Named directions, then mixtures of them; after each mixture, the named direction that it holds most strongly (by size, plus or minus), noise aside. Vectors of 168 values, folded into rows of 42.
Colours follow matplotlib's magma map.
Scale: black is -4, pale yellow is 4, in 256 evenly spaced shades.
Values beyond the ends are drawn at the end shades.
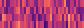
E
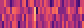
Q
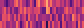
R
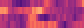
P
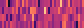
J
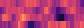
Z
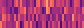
R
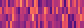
E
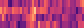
P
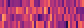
E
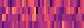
Q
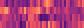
P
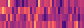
J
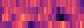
Z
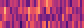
R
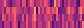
Q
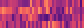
P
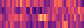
P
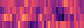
Z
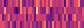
R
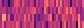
J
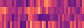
P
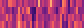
J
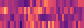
P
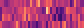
R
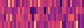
J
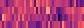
R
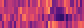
Z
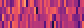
Q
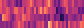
Z
